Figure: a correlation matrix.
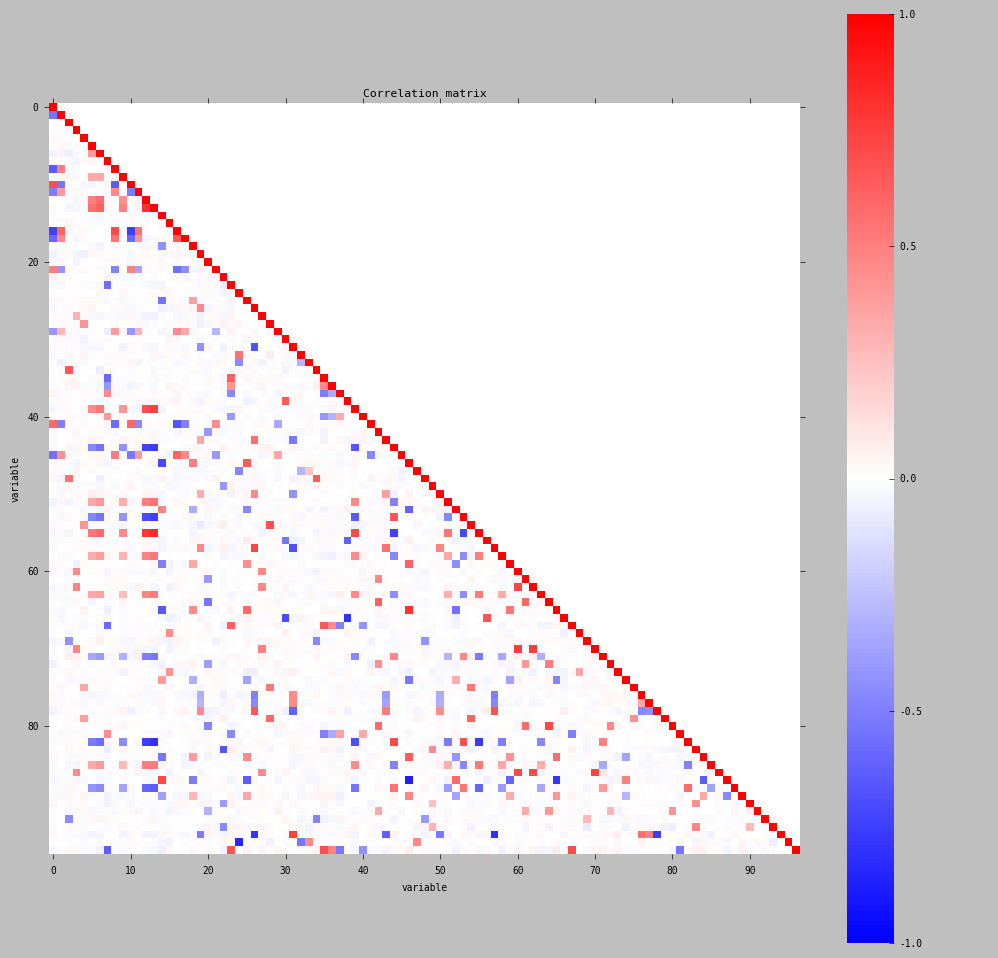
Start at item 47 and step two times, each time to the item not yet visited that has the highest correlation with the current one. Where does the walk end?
33
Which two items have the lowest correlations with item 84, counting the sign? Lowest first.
87, 14
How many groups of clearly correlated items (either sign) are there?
13
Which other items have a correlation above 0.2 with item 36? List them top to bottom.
23, 35, 67, 96
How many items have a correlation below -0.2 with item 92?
3
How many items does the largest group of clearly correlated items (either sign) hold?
16
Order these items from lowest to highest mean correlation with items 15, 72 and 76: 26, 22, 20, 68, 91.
26, 20, 22, 91, 68
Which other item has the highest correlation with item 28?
54
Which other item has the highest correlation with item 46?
65
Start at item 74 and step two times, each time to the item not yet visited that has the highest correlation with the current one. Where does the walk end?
14
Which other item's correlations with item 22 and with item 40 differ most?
83
